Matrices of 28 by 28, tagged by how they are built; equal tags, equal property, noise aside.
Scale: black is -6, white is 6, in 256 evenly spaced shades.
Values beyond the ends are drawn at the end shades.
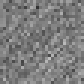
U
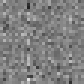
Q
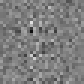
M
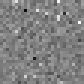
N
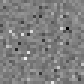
N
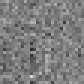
M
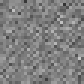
U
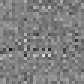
M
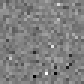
N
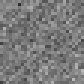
U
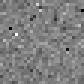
N
